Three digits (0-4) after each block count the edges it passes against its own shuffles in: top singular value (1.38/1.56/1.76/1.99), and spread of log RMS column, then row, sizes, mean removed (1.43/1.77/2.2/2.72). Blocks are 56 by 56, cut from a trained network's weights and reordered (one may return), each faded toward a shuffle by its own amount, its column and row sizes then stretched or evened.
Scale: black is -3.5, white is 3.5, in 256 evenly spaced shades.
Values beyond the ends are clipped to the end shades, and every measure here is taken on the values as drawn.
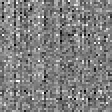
3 2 2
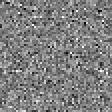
0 1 1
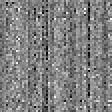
4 3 0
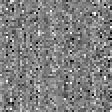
0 3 0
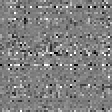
0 3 4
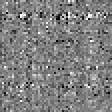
1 0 3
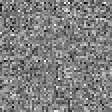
1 2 1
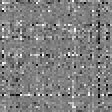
2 2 4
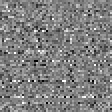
1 1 4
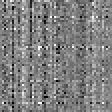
4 4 3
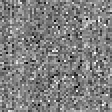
0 0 0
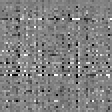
3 2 4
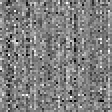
3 3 1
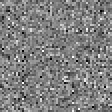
1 3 1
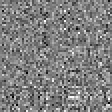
3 3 1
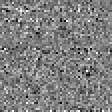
0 1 3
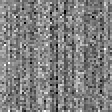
4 2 0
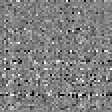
1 0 4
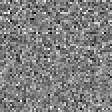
1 0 2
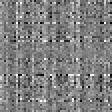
4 1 4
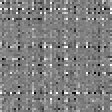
4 3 4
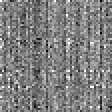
4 2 2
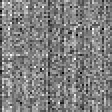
4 2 0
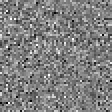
0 1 1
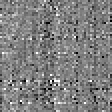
1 2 3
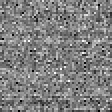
1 0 0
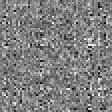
2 3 2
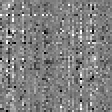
2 4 2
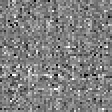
0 0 3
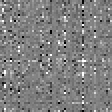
1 4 2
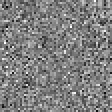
2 2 0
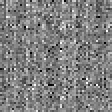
2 0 2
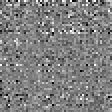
0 2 4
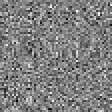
3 2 1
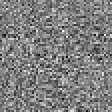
3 0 1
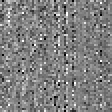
1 4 0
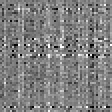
4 1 4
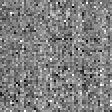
1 0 1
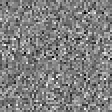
1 0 2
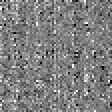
1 2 2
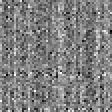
3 0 2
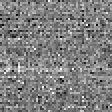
2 0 2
